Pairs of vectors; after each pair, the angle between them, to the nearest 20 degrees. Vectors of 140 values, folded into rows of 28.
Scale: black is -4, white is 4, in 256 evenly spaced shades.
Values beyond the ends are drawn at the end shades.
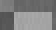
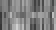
80 degrees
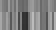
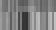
20 degrees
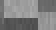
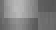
60 degrees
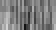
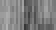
40 degrees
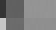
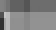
100 degrees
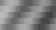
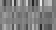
80 degrees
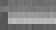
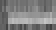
20 degrees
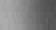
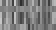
80 degrees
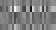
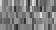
120 degrees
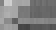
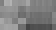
40 degrees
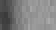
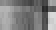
120 degrees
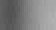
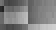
60 degrees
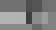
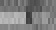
20 degrees
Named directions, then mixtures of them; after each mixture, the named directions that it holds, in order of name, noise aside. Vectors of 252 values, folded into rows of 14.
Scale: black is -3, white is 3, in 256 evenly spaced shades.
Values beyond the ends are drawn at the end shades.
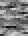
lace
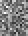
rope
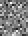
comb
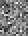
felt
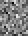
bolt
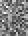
rope.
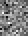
comb, felt.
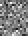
comb.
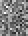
rope.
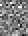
comb, rope.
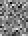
comb.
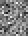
felt.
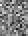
comb, rope.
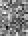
lace, rope.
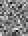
comb.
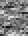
felt, lace.
